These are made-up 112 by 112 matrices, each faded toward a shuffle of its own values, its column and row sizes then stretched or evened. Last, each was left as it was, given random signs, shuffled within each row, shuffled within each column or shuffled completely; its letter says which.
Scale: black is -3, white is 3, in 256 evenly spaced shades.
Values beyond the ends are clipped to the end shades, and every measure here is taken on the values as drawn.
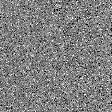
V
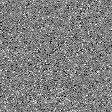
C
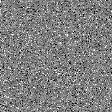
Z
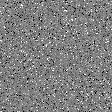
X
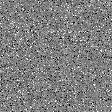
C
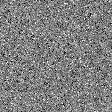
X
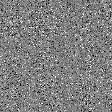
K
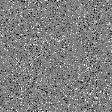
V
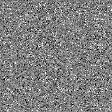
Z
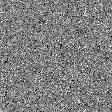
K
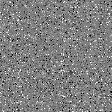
Z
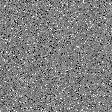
X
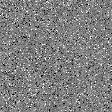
Z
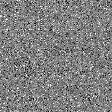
Z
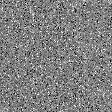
V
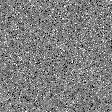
X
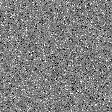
X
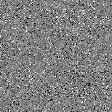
Z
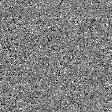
K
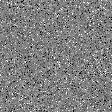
V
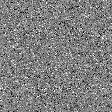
C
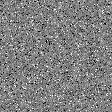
X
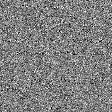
C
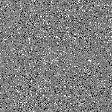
Z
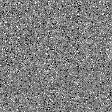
K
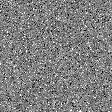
X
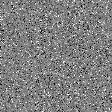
V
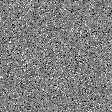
X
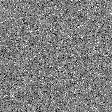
X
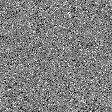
C
